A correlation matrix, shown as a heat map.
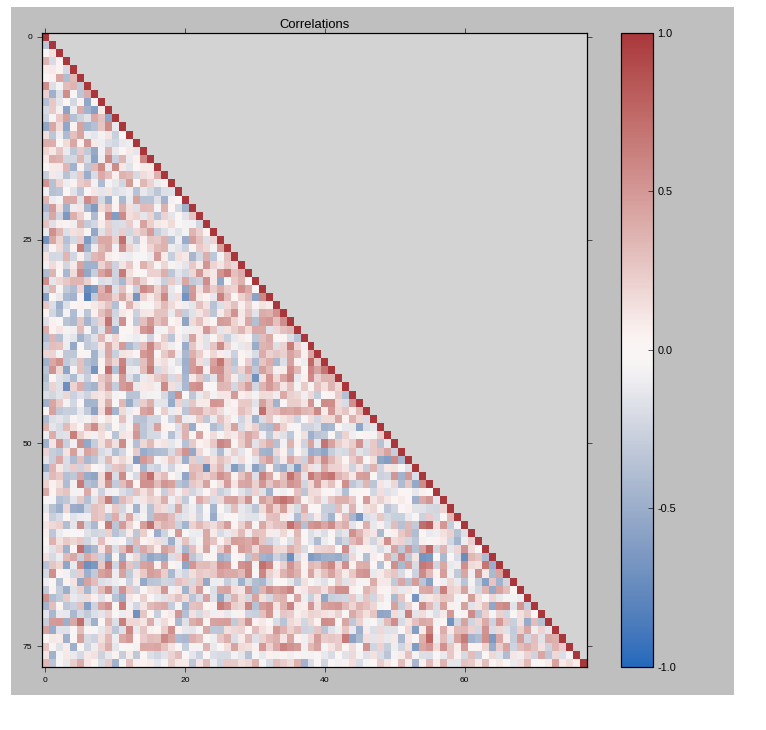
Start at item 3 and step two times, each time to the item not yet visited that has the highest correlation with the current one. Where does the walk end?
48
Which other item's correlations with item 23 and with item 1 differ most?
53
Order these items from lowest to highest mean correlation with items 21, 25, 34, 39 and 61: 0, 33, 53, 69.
0, 53, 69, 33
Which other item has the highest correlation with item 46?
31
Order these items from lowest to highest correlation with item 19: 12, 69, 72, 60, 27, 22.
72, 60, 12, 22, 27, 69
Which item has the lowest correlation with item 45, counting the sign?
59
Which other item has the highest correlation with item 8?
16
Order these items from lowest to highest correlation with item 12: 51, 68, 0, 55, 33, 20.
20, 51, 0, 68, 33, 55
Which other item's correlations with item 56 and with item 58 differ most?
32
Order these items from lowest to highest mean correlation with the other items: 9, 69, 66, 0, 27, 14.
0, 69, 27, 14, 66, 9
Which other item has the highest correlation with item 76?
71
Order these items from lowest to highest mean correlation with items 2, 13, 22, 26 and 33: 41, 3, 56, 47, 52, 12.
3, 52, 47, 56, 12, 41
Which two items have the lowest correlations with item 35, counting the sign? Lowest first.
64, 20
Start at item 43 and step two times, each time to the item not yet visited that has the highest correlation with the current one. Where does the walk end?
55
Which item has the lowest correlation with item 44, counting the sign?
74
